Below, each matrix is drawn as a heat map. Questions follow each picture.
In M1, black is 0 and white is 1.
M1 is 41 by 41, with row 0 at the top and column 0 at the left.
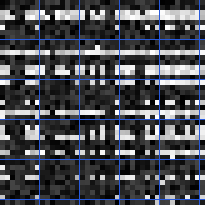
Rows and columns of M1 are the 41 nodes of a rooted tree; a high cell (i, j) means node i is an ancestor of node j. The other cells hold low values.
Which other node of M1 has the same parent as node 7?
0
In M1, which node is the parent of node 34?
31
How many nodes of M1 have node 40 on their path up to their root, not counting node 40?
2
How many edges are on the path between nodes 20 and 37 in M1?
4
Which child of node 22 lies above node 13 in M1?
3
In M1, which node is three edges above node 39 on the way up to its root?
25
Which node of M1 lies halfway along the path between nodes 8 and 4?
27
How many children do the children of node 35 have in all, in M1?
4
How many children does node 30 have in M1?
4
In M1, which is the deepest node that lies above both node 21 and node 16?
10
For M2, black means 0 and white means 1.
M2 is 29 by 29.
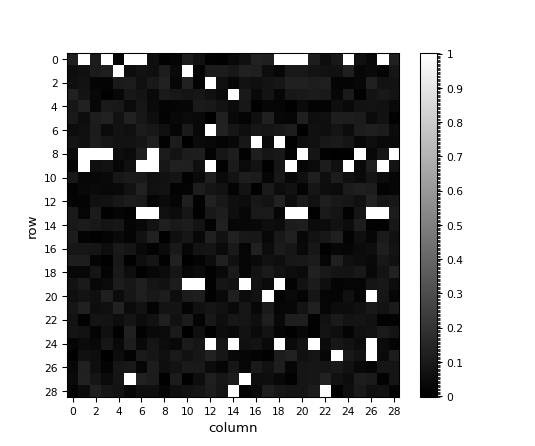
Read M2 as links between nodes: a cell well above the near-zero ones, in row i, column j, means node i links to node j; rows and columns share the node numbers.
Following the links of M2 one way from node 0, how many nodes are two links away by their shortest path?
9
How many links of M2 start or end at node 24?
7
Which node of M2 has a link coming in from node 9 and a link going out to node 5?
node 27
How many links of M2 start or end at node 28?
3
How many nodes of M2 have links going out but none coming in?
4
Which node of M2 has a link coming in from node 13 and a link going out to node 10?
node 19
